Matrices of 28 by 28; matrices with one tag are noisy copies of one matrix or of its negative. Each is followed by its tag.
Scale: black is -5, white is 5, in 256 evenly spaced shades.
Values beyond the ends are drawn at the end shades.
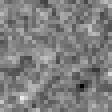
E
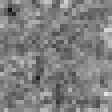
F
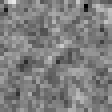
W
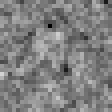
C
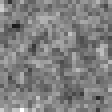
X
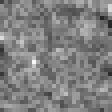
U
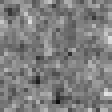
F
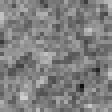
E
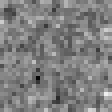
F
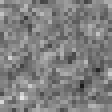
E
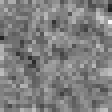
U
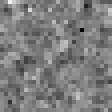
W
